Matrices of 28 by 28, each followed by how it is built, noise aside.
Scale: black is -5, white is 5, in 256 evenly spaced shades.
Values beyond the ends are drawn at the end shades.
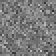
Toeplitz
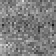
smooth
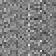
repeating rows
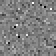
sparse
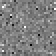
sparse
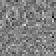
low rank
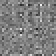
low rank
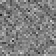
Toeplitz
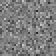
repeating rows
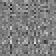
low rank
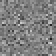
low rank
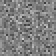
repeating rows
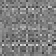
low rank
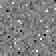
sparse
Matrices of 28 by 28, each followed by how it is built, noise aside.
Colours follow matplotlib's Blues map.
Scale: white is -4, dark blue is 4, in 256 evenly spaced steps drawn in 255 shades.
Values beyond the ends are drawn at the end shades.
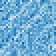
Hankel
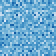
repeating columns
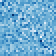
banded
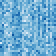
blocks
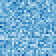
repeating columns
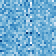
uneven columns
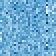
uneven columns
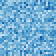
blocks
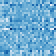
low rank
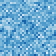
Hankel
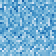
repeating columns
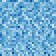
repeating columns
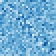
banded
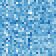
uneven columns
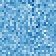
uneven columns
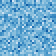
repeating columns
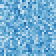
blocks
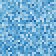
repeating columns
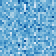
uneven columns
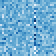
uneven columns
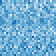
repeating columns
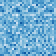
repeating columns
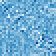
banded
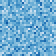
repeating columns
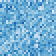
Hankel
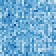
blocks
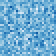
low rank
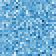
uneven columns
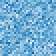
Hankel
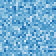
repeating columns
